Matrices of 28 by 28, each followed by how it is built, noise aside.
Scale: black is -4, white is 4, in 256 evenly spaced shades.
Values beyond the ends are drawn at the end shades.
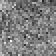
smooth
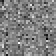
uneven columns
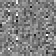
uneven columns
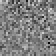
upper triangular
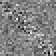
banded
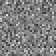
repeating columns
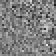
upper triangular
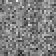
blocks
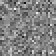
low rank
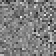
upper triangular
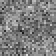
smooth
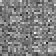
blocks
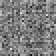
blocks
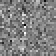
uneven columns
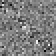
banded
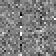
uneven columns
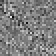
banded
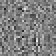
low rank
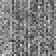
blocks
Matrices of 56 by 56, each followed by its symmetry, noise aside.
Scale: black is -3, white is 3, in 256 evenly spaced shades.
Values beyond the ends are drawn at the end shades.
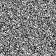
antisymmetric.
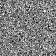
symmetric across the other diagonal.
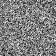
symmetric.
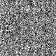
mirrored top to bottom.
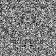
mirrored left to right.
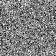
same after a half turn.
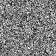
same after a half turn.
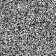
antisymmetric.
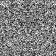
mirrored left to right.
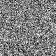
antisymmetric.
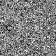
mirrored top to bottom.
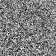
symmetric across the other diagonal.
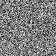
symmetric across the other diagonal.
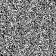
same after a half turn.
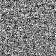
antisymmetric.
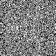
mirrored top to bottom.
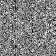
mirrored top to bottom.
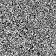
symmetric across the other diagonal.
